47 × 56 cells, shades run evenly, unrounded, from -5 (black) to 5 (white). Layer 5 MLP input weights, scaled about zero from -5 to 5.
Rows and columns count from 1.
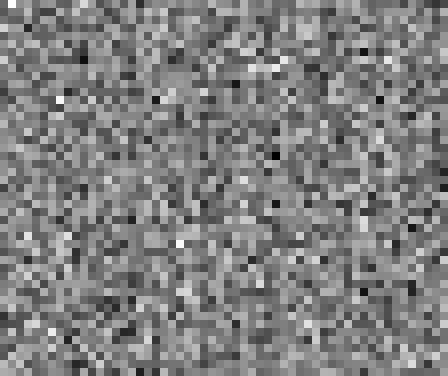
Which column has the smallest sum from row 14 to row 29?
26
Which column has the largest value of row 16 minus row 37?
46
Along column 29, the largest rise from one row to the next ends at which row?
32
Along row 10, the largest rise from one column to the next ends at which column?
18
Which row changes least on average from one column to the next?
22
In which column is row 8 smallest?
11
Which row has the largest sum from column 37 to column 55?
45
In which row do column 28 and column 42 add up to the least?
5
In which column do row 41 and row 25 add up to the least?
47
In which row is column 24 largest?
37
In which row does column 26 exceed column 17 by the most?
12
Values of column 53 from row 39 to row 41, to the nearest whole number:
1 0 1
